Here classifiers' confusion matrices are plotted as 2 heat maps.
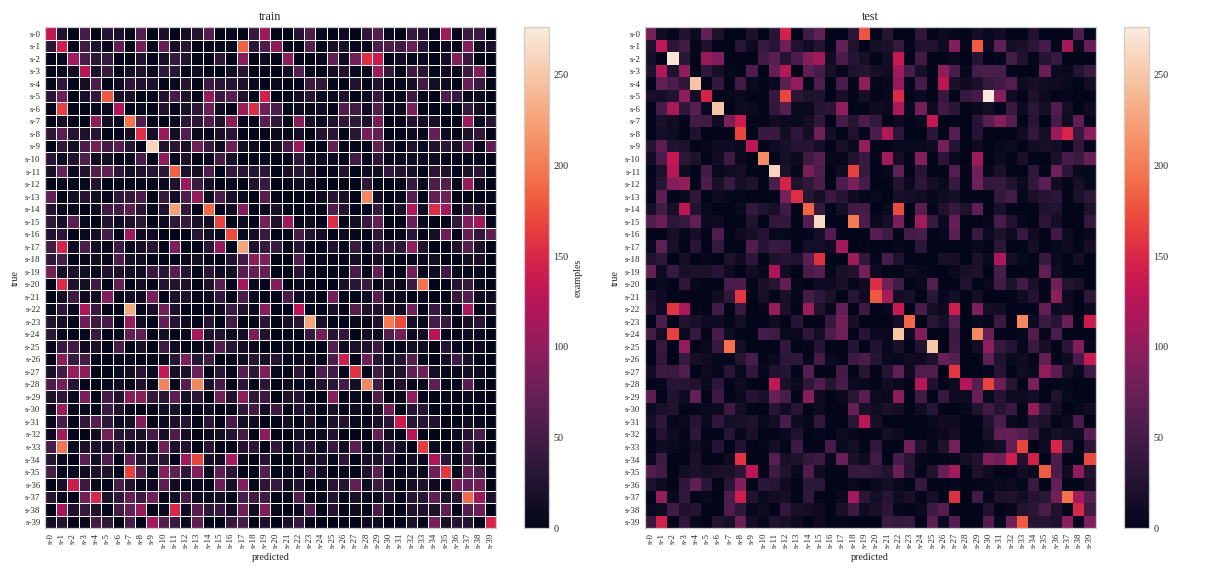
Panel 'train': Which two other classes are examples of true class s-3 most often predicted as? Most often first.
s-29, s-38
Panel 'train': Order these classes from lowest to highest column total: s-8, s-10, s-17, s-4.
s-4, s-8, s-10, s-17
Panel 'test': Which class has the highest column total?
s-22
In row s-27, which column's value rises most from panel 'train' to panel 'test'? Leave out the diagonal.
s-35
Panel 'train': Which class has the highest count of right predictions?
s-9
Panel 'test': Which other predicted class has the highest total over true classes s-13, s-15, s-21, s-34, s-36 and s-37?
s-8
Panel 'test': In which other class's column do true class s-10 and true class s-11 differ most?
s-18
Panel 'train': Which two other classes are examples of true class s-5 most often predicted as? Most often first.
s-19, s-14
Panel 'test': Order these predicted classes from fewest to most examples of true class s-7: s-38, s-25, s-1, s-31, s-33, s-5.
s-33, s-1, s-5, s-38, s-31, s-25
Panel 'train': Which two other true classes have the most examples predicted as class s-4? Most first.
s-37, s-7
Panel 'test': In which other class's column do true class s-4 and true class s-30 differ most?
s-26
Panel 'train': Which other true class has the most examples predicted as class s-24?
s-27
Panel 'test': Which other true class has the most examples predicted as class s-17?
s-6
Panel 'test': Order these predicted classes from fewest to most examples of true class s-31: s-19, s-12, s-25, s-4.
s-25, s-4, s-12, s-19
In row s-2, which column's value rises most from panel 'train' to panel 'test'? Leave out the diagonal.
s-22
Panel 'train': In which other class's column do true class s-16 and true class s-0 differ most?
s-7
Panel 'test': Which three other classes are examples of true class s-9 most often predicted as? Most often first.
s-19, s-26, s-1
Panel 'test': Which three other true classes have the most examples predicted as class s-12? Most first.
s-5, s-0, s-3
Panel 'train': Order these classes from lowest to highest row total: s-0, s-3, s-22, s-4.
s-4, s-3, s-0, s-22
